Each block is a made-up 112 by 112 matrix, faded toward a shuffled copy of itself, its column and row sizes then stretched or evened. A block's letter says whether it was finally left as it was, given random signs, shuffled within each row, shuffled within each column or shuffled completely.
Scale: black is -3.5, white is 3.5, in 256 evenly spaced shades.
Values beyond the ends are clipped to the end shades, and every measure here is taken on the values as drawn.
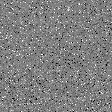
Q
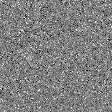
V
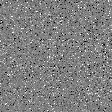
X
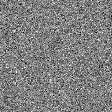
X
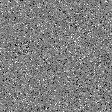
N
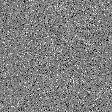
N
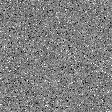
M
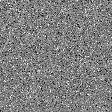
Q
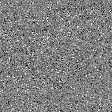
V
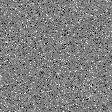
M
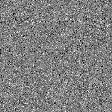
X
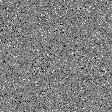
M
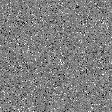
X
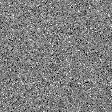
V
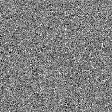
X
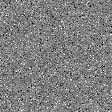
N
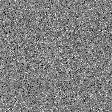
Q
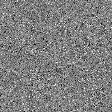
V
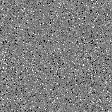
V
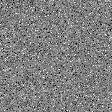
Q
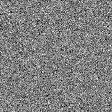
X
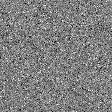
Q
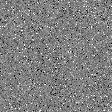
X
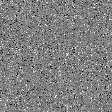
V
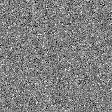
Q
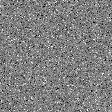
Q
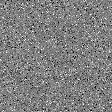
Q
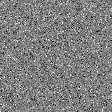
Q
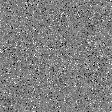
V
